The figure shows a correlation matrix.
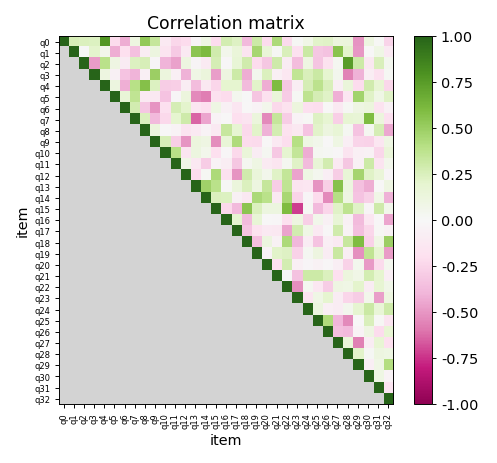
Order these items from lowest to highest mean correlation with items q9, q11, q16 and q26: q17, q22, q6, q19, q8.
q22, q6, q19, q17, q8
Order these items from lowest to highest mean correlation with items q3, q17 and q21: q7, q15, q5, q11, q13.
q15, q11, q7, q13, q5
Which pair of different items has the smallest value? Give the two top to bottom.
q15, q23
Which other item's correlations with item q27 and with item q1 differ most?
q24
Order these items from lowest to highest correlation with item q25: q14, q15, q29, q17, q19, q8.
q15, q14, q17, q29, q19, q8
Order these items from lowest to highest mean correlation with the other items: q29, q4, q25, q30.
q29, q25, q30, q4
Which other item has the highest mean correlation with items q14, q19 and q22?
q1
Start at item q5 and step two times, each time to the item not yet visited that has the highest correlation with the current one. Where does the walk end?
q18
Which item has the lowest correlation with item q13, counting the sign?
q7
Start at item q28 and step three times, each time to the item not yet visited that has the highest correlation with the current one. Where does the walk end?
q0
